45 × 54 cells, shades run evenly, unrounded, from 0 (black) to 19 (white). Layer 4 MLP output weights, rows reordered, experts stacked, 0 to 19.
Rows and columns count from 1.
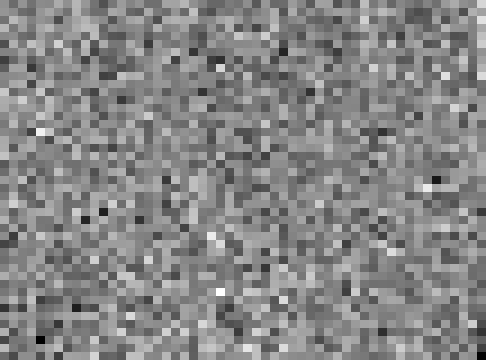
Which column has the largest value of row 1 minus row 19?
54
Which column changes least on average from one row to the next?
34
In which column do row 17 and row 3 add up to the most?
5
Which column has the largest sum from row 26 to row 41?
24
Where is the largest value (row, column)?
37, 25
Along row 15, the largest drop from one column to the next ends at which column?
47
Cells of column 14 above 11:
16
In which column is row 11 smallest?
4
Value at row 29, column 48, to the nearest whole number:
12
